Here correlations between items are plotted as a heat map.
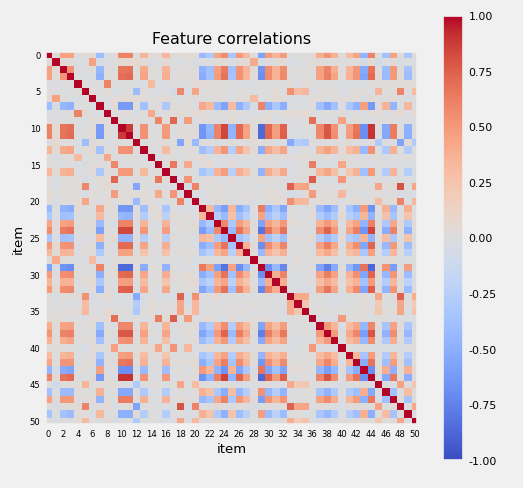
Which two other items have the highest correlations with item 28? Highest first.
1, 6
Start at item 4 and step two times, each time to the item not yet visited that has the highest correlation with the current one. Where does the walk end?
14
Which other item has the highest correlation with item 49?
29
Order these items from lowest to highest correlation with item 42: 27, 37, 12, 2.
12, 27, 37, 2
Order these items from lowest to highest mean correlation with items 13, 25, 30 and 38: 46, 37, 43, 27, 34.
43, 46, 34, 27, 37
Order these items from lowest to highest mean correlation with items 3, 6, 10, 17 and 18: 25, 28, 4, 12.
25, 12, 4, 28
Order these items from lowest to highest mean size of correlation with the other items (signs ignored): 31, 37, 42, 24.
31, 37, 42, 24
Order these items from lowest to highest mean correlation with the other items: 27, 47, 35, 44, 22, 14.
22, 14, 35, 27, 47, 44
